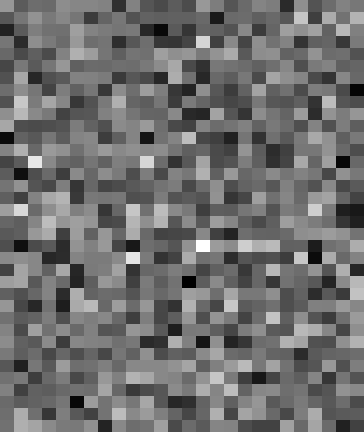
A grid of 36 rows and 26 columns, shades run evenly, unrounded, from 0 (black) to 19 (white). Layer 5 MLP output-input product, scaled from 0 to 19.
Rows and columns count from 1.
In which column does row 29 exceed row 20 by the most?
13
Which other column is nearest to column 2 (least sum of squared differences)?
9
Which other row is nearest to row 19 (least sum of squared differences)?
36
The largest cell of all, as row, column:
21, 15
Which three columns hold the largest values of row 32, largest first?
16, 10, 11
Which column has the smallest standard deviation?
7
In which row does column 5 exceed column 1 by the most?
23
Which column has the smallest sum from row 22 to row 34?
12
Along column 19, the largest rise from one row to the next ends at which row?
33
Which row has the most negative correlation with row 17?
25
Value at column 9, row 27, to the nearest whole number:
8
